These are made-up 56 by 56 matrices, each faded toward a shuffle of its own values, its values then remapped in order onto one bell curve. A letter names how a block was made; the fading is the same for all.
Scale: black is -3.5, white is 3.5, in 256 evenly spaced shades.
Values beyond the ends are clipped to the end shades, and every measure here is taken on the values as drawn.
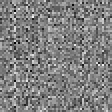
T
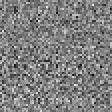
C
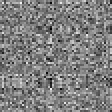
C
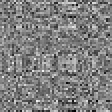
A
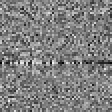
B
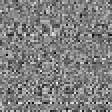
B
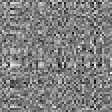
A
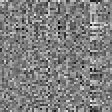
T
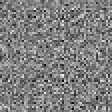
C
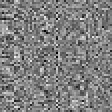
C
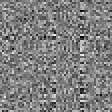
T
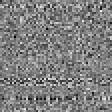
B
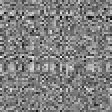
A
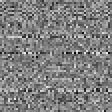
B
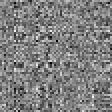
C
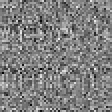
C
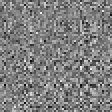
A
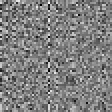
T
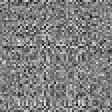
A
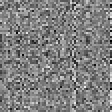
T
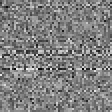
B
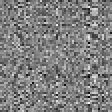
T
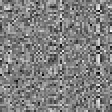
T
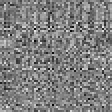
A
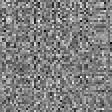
T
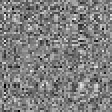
C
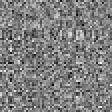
C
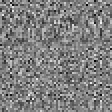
C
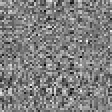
C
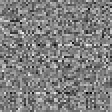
B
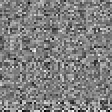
B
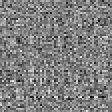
B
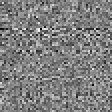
B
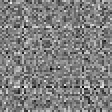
A
